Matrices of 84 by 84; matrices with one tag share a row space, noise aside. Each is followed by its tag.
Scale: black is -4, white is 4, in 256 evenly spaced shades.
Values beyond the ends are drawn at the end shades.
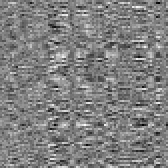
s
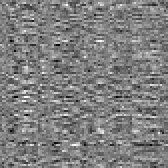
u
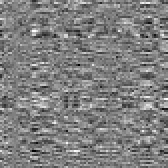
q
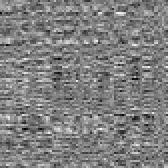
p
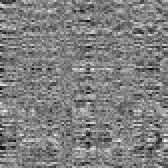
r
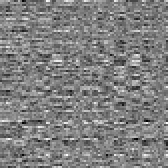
p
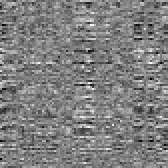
r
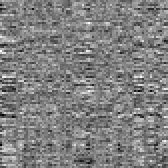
r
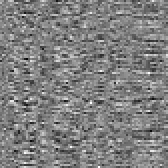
u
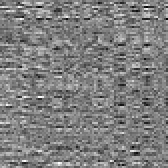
p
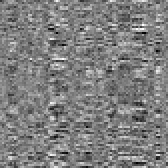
s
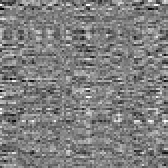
r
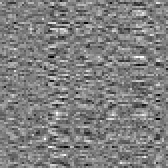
s
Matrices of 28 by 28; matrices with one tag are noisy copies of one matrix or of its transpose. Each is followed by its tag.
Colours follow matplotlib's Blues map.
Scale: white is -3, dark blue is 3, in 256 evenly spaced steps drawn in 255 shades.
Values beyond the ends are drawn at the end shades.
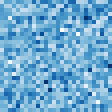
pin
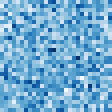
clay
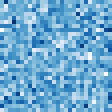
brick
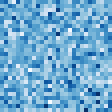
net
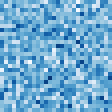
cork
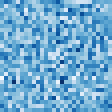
cork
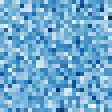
clay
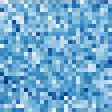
clay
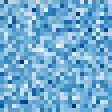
brick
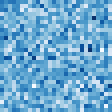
net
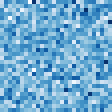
pin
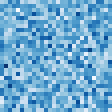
pin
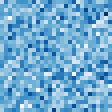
pin
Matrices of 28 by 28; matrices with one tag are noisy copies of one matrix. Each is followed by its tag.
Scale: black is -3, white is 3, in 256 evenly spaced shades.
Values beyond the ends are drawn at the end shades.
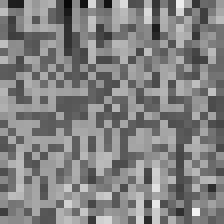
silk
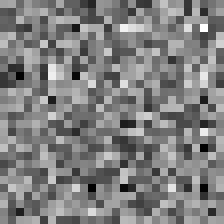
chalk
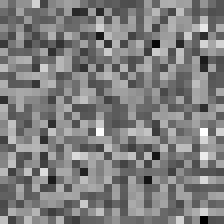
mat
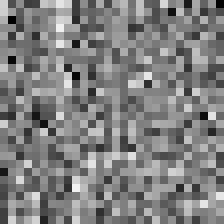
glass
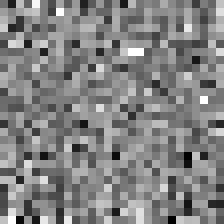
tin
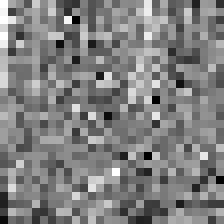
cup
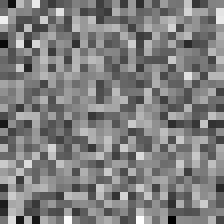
tin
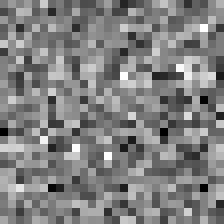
chalk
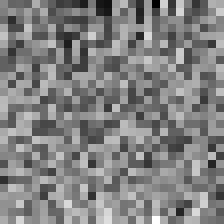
silk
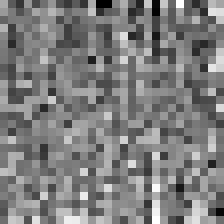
silk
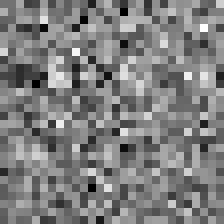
chalk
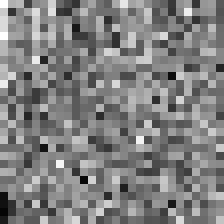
cup
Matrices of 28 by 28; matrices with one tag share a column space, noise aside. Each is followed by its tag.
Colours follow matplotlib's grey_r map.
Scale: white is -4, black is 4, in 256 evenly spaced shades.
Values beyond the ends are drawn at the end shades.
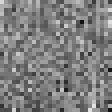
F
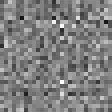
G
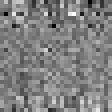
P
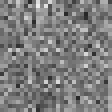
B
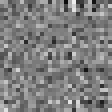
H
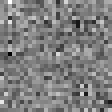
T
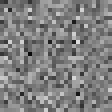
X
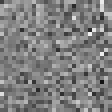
B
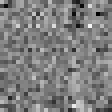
P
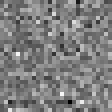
T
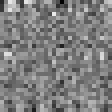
H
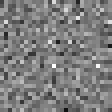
X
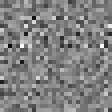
G
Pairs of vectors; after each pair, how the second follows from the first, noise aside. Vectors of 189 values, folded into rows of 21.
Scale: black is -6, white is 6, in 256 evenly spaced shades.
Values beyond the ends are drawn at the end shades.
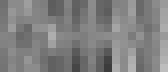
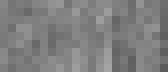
negated, shrunk.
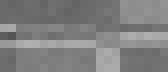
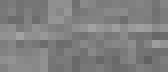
reversed, shrunk.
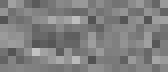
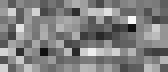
reversed, scaled up.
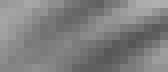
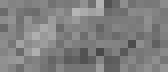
wrapped around, negated, partly zeroed.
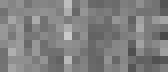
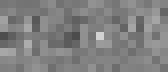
reversed, partly zeroed.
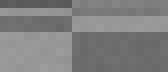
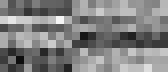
wrapped around, negated, scaled up.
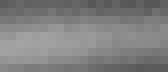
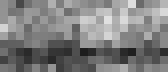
wrapped around, scaled up.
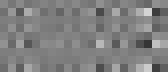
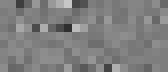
wrapped around, negated, partly zeroed.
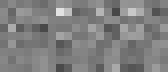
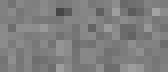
negated, shrunk.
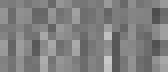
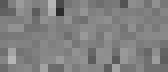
reversed, negated, partly zeroed.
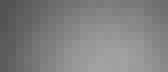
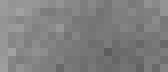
negated, shrunk.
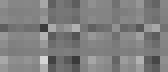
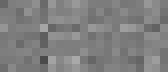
negated, shrunk.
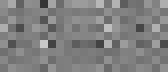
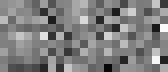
wrapped around, negated, scaled up.
